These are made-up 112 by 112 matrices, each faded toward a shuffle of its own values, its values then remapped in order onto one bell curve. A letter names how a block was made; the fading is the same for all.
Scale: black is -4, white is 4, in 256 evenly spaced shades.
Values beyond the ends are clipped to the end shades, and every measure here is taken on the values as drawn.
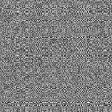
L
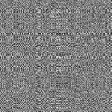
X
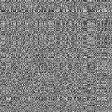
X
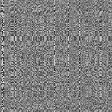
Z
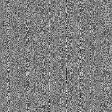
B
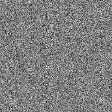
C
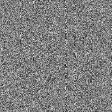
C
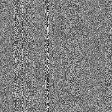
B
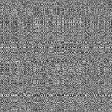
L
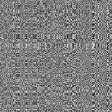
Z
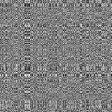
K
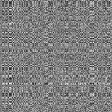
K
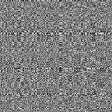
L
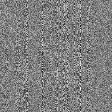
B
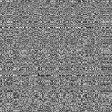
L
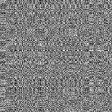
X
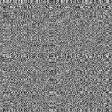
L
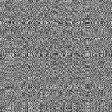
X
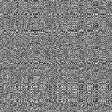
L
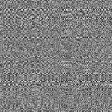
L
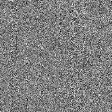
C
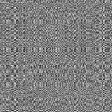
K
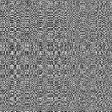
K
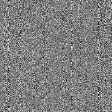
B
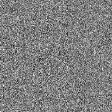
C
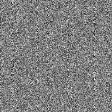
C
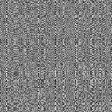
Z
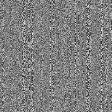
B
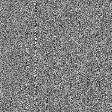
C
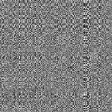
Z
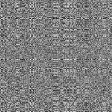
L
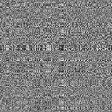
L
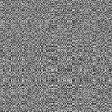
K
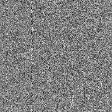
C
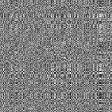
K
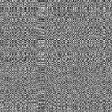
K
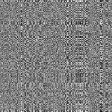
Z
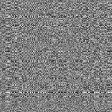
L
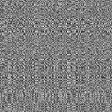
X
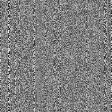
B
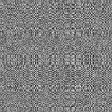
K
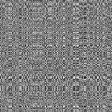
K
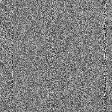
C
